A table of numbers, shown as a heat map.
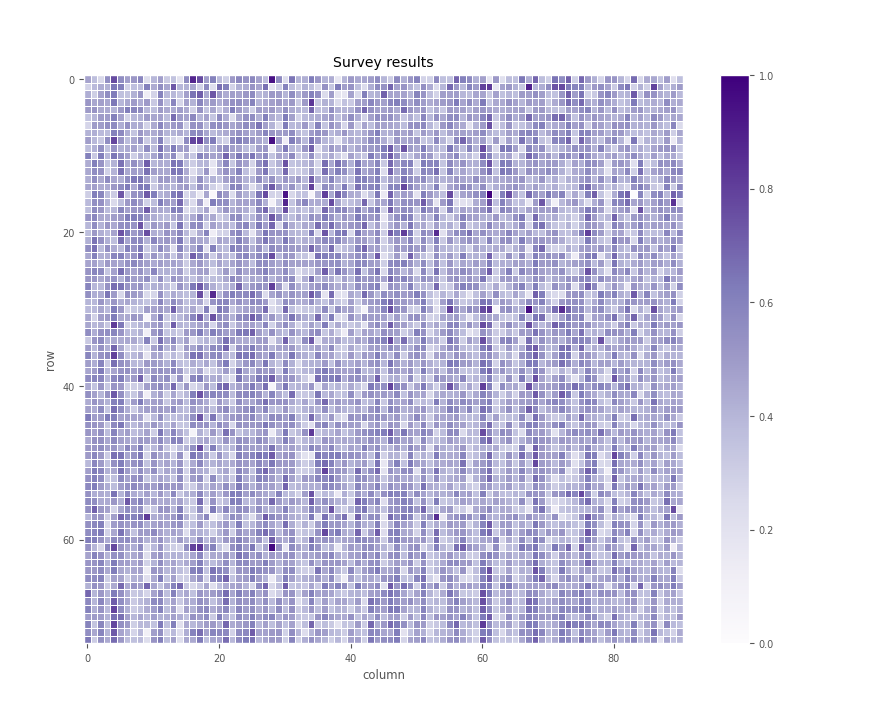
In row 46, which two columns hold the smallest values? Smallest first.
16, 28
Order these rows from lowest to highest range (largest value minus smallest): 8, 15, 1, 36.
36, 1, 8, 15
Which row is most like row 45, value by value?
70
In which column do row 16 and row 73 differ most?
30
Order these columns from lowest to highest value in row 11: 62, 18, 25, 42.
25, 62, 18, 42
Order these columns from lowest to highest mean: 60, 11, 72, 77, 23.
77, 72, 11, 23, 60
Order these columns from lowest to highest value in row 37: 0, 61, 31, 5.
31, 0, 5, 61
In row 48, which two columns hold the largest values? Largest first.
17, 68
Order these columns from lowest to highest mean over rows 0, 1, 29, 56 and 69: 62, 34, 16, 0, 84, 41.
62, 84, 41, 0, 16, 34
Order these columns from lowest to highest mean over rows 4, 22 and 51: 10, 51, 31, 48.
10, 31, 51, 48
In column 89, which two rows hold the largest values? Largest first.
16, 56
